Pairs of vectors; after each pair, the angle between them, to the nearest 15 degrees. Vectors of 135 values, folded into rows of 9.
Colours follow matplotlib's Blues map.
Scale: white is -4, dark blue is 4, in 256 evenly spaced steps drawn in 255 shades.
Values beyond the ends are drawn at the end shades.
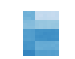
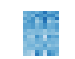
120 degrees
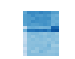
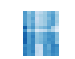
135 degrees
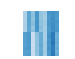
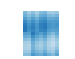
120 degrees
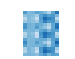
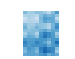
45 degrees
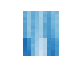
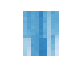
150 degrees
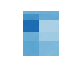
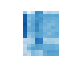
75 degrees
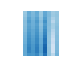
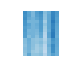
150 degrees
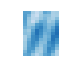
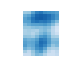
120 degrees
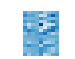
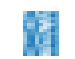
60 degrees
